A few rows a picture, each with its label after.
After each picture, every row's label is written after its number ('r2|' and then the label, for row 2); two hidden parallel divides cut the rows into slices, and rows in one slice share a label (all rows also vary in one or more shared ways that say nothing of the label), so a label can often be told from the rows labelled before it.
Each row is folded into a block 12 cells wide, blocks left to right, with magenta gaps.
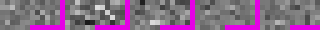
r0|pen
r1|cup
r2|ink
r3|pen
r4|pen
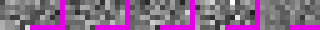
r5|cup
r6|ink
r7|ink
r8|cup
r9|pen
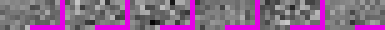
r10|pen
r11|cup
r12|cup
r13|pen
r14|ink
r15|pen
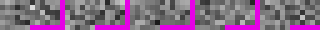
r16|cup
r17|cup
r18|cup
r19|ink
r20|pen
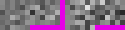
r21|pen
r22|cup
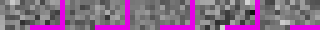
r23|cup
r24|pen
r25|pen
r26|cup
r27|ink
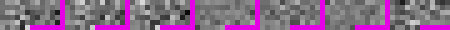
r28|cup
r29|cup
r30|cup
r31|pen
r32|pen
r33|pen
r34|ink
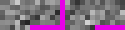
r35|cup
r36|ink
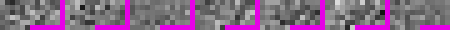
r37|ink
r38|cup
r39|pen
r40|ink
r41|cup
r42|cup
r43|pen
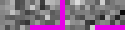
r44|cup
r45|cup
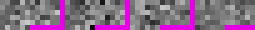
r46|ink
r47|ink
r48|cup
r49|pen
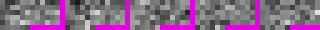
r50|ink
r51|ink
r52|cup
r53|pen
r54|ink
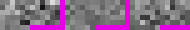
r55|cup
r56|pen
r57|cup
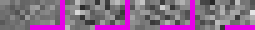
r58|pen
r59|cup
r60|cup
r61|ink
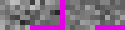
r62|cup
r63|pen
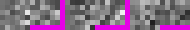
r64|ink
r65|ink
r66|cup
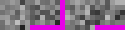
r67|pen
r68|cup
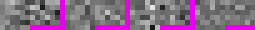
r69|cup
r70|pen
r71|pen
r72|pen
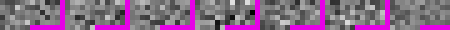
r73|ink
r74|cup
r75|cup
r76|cup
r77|ink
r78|ink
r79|pen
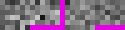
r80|ink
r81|pen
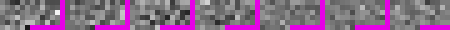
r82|ink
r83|ink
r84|cup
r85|cup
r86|pen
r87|pen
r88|pen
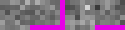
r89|pen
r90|pen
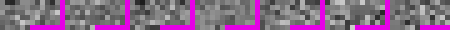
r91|ink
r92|pen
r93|ink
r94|pen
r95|ink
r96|cup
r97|pen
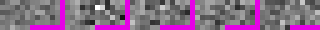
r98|pen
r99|cup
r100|cup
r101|cup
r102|ink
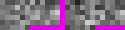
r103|ink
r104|ink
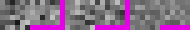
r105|ink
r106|cup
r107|pen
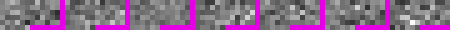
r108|cup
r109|ink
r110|pen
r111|ink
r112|pen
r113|cup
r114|ink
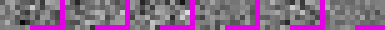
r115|cup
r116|ink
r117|ink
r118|pen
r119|cup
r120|pen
